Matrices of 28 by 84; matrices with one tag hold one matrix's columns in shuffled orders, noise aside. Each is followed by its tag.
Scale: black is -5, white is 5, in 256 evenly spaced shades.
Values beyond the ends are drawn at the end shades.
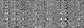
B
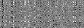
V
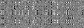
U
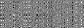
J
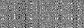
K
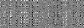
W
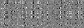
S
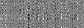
K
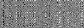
W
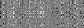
S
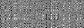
K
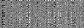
W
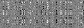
U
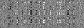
U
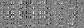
S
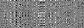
W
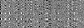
B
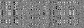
U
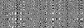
B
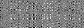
K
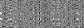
B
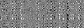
K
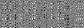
K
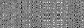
J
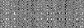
B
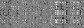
U
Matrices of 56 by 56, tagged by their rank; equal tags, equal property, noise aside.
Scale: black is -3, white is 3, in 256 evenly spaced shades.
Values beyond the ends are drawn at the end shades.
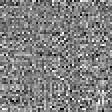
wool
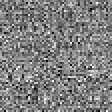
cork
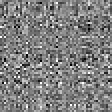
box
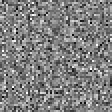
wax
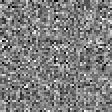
cork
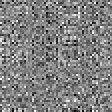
box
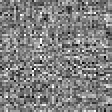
wool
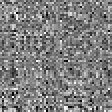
box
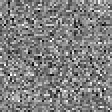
cork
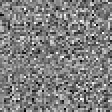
cork
